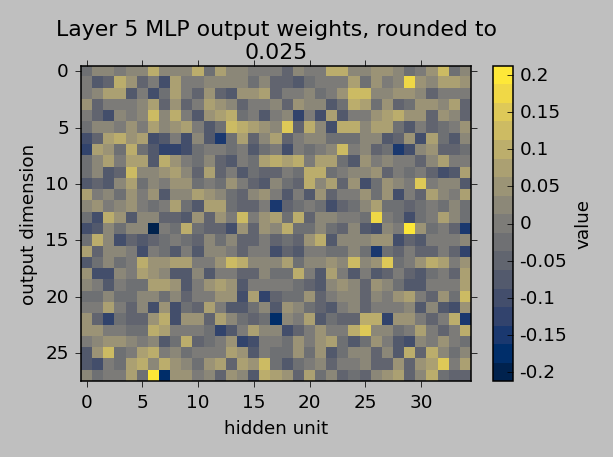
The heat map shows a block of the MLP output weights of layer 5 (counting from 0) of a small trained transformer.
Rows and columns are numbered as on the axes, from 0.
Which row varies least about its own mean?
0
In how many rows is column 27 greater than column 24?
9
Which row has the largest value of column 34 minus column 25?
20
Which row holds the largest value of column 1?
15
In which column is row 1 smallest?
7
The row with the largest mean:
17
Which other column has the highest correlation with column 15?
24
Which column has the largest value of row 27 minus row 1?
6
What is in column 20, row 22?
0.075
